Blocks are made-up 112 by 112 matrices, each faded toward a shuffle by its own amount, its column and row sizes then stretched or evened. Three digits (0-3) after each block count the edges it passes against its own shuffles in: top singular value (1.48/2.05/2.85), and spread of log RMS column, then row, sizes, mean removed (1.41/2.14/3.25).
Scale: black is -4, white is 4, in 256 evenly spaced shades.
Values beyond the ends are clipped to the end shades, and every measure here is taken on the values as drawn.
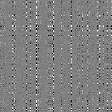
3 3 2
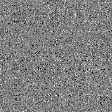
1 0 2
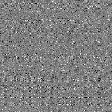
2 0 2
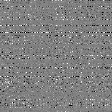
2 1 3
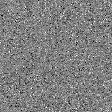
1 0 0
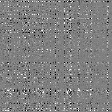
1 3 3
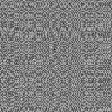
3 1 1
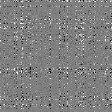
1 3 3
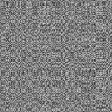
3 2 1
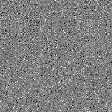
2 0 0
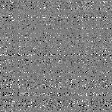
0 2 3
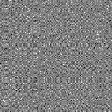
3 1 1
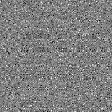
2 0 1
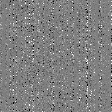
0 3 0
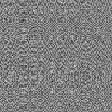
3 0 0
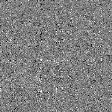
0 2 1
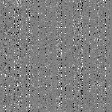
1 3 1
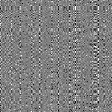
3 3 0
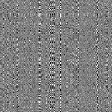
3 3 1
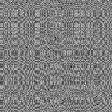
3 1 2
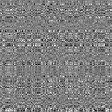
3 0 3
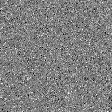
1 0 0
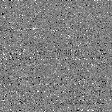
0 1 2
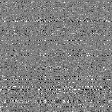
2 1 3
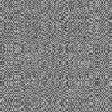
3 2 0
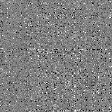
1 2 2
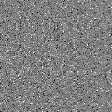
2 1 0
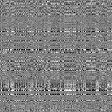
3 0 3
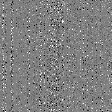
0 3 0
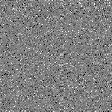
2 0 1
